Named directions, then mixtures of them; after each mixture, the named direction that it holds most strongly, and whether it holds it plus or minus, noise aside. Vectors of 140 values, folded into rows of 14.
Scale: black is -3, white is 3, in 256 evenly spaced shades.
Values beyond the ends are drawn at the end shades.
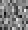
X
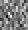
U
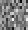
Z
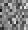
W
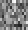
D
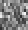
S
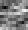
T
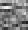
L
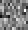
S, minus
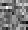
L, plus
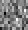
X, plus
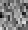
S, minus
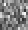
S, plus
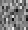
Z, minus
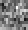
T, plus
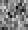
U, minus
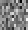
Z, plus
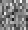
Z, minus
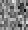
D, plus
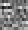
L, minus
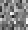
Z, plus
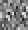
S, plus
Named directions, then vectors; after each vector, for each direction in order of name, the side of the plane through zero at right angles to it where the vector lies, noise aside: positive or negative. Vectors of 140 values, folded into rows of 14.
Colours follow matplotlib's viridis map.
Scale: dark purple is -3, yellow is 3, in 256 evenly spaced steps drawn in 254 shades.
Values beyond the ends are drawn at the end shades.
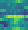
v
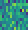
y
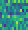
positive, negative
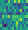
positive, negative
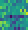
negative, negative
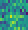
positive, positive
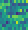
positive, negative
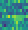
positive, negative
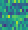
positive, negative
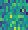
positive, positive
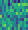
negative, positive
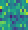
negative, negative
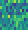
positive, negative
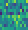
positive, negative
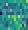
positive, negative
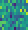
negative, negative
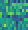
negative, positive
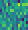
negative, positive
